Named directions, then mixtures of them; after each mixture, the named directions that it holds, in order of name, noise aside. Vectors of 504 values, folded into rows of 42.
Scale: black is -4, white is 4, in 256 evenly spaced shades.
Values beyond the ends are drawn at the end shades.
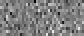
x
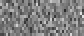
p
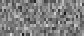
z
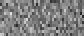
p.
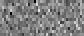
p, x, z.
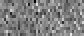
p, x.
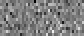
x.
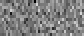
p, x, z.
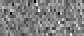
p, x, z.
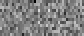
x, z.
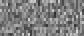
p, z.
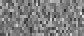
p.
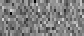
p, x, z.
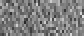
p.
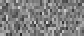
p, x, z.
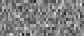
z.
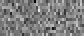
p, x, z.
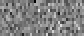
x, z.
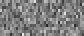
z.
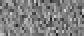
p.
